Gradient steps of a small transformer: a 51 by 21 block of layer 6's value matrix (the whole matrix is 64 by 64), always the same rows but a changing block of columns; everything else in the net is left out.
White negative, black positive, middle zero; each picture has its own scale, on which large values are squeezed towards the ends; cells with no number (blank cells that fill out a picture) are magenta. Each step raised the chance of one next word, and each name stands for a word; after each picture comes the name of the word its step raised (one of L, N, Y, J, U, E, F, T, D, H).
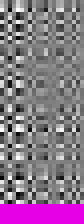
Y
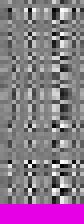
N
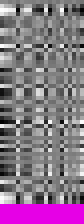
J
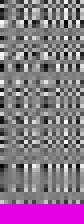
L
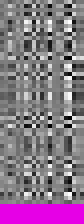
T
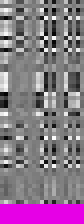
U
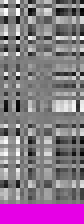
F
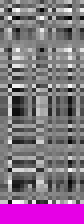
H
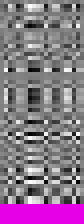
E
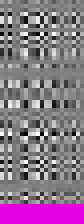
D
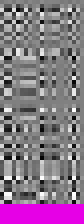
Y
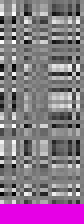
T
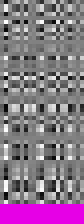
Y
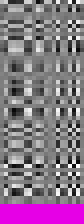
N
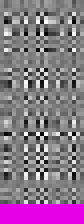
D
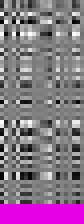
D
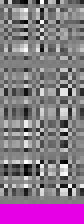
N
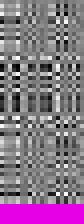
T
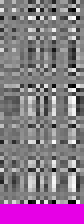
H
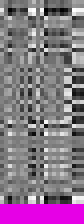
J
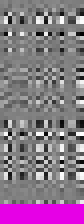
D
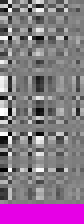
F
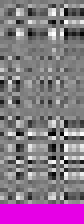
D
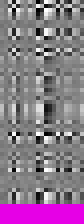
F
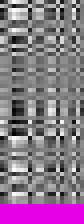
F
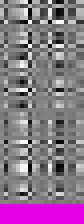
L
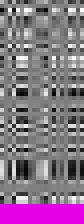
J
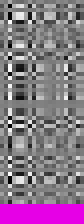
T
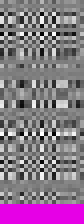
D
